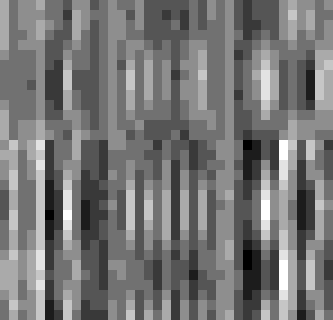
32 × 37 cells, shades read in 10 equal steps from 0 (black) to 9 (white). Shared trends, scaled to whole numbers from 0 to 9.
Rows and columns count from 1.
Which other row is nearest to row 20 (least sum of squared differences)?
23
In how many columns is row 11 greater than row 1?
14
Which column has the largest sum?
5
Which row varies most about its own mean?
22
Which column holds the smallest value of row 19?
6
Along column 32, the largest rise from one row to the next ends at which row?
15
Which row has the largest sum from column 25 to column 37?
8
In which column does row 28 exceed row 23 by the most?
35
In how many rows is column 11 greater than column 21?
3
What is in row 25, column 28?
1
